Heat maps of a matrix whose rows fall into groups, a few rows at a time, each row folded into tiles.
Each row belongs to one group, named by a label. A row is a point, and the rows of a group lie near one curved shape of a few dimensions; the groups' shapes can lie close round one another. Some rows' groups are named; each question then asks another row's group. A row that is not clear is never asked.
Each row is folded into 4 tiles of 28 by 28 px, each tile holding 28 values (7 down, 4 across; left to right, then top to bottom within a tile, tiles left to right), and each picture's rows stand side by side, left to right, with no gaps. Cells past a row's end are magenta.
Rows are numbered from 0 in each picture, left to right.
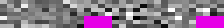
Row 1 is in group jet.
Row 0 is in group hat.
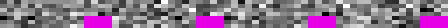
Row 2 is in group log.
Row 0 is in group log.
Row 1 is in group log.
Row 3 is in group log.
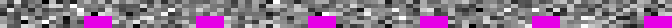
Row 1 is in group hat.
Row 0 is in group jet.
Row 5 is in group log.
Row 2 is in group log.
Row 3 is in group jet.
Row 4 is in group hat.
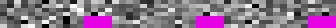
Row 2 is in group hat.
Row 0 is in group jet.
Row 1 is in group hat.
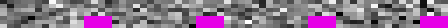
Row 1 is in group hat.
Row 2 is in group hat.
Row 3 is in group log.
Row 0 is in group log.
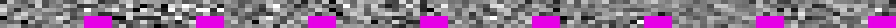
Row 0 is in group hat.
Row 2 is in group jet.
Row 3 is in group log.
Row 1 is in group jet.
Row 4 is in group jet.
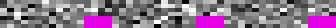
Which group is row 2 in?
hat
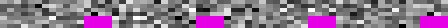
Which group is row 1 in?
log
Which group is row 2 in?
hat
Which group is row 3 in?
hat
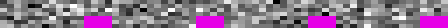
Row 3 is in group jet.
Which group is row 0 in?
jet
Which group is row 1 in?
hat
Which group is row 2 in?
log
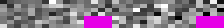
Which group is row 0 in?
log
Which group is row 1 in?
jet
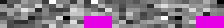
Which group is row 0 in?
log
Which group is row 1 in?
jet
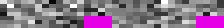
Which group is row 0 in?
log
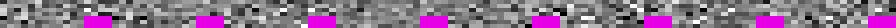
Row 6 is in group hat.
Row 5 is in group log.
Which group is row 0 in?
hat
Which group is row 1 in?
log
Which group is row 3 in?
jet
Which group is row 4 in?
hat
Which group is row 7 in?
jet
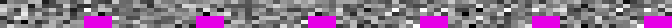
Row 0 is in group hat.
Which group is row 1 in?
hat
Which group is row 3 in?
hat
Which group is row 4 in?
hat
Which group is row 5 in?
hat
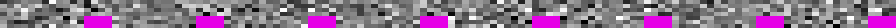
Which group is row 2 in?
hat
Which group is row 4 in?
log
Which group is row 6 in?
hat
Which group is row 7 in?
jet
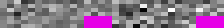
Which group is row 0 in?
jet
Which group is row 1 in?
hat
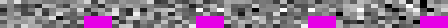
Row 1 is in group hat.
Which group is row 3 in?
log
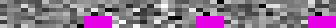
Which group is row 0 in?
hat
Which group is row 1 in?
jet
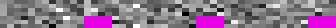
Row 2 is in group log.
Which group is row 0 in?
jet
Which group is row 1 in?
hat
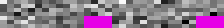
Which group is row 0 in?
hat
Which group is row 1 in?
log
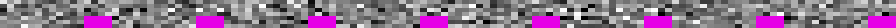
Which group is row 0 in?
log
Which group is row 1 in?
hat
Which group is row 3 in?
hat
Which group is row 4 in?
hat
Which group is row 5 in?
jet
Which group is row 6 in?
hat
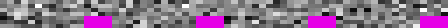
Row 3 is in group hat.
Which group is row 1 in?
jet
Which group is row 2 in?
log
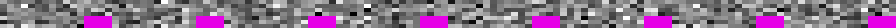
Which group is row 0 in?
hat
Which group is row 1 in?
log
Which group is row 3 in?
hat
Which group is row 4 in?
hat
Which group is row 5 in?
jet
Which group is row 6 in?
hat
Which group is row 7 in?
log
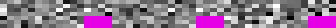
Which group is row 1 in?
hat
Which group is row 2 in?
jet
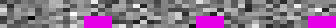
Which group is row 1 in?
hat
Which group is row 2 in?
jet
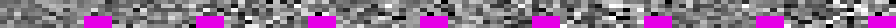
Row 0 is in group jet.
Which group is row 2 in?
jet
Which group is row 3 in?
jet
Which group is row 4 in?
log
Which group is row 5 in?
jet
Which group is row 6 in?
jet
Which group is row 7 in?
jet
